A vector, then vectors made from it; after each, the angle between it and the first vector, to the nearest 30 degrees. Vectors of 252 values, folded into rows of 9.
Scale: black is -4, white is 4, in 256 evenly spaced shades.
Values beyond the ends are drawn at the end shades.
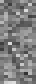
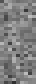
150 degrees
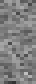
150 degrees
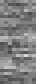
60 degrees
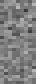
120 degrees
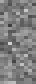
30 degrees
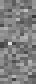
60 degrees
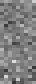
90 degrees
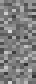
90 degrees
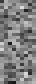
150 degrees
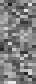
30 degrees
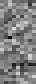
120 degrees
